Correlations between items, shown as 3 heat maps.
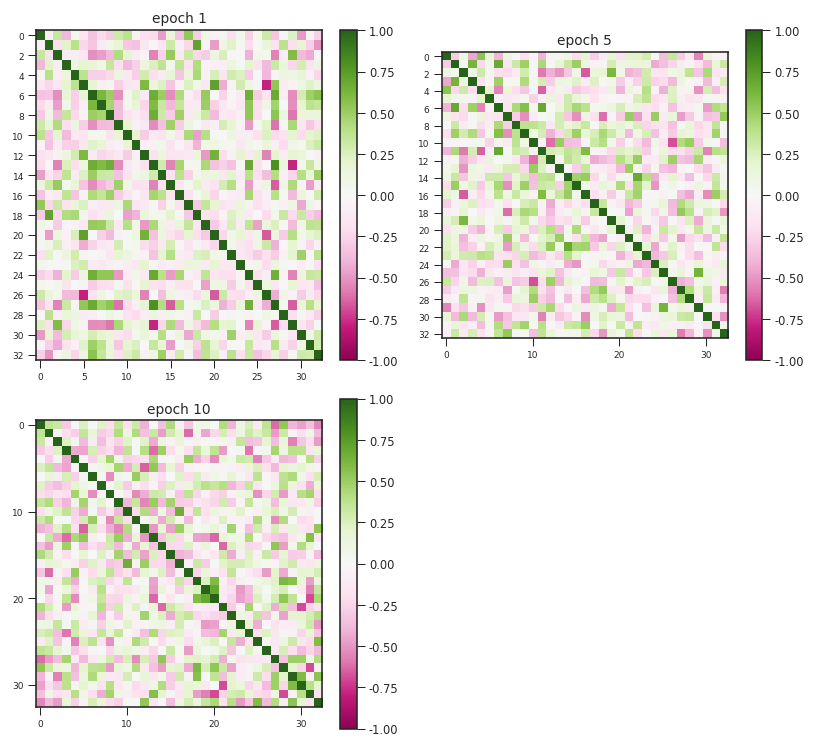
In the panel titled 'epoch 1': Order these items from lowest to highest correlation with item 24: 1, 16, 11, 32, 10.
1, 10, 11, 32, 16
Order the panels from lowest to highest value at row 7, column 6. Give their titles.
epoch 5, epoch 10, epoch 1
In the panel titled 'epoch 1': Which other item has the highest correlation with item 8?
13
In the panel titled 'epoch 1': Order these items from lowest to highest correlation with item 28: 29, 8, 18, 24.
29, 24, 8, 18
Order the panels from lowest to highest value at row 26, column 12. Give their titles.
epoch 1, epoch 10, epoch 5
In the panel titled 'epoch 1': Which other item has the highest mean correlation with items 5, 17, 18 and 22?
4
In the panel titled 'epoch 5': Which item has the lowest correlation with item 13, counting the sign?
2
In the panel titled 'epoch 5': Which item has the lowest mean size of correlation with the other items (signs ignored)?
5
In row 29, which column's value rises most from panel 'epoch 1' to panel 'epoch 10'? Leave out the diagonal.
27
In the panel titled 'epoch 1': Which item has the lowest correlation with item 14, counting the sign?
0
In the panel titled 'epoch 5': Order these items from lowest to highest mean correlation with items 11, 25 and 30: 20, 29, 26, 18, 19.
19, 26, 18, 20, 29
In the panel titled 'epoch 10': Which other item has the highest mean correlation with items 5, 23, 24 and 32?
13
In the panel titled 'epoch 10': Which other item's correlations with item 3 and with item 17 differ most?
4
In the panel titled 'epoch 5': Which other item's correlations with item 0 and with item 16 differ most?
11
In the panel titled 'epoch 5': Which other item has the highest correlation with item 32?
7
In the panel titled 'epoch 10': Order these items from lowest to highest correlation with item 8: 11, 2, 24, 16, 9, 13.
11, 16, 2, 9, 24, 13
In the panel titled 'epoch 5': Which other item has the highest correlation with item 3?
1
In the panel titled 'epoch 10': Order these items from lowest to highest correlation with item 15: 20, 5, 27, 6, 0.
27, 20, 6, 5, 0
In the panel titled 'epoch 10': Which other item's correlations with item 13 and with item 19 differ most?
20
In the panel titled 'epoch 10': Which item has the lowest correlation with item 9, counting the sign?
12
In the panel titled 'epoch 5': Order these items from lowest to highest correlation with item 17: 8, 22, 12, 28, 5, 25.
12, 22, 5, 8, 25, 28
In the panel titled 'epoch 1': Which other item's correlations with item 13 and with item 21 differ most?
27
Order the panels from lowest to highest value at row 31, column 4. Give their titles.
epoch 5, epoch 1, epoch 10
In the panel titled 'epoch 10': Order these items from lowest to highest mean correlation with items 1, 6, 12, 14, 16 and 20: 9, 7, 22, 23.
9, 7, 23, 22
